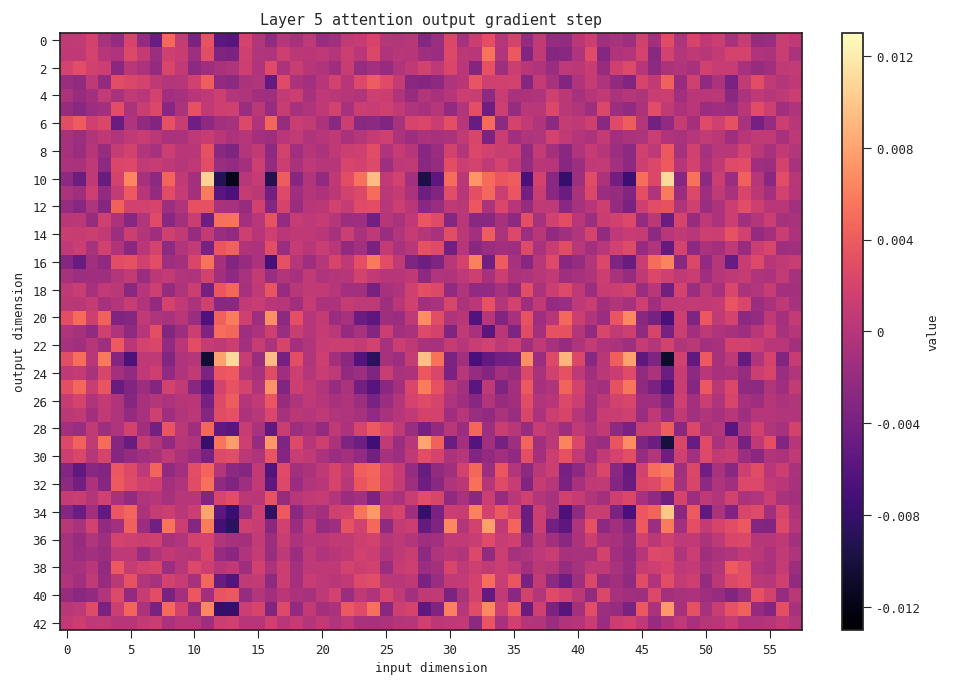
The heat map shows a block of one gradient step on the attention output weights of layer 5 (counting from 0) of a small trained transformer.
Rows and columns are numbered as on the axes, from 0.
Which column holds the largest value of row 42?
33
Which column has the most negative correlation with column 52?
25
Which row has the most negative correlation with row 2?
5
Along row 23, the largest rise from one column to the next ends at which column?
12
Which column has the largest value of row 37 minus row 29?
47
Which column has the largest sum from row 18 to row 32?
13
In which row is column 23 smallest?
23
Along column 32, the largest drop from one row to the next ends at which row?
29
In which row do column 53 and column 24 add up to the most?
10
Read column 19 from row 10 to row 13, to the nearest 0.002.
0 0 0 0
